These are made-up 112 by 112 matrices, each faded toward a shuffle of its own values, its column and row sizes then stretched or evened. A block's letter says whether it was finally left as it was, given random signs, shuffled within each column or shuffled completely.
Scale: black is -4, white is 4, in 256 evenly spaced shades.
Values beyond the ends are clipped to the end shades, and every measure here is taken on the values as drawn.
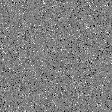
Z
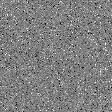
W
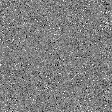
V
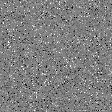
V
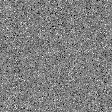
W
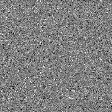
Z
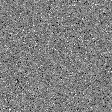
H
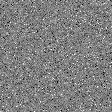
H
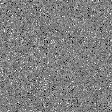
Z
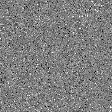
V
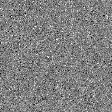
V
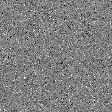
W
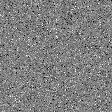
H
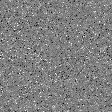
H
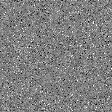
V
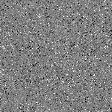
Z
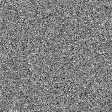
H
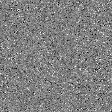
V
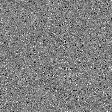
V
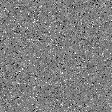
V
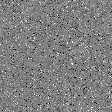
W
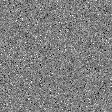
W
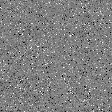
V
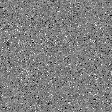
V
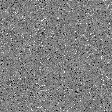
V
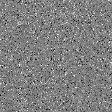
Z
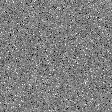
H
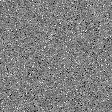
H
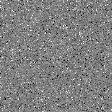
V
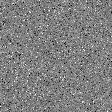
H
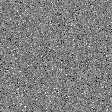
H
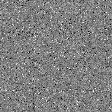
V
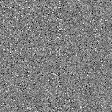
Z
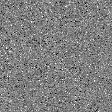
Z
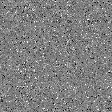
Z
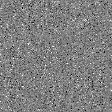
V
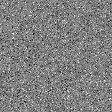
V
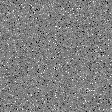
H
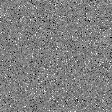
Z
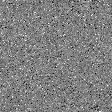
H
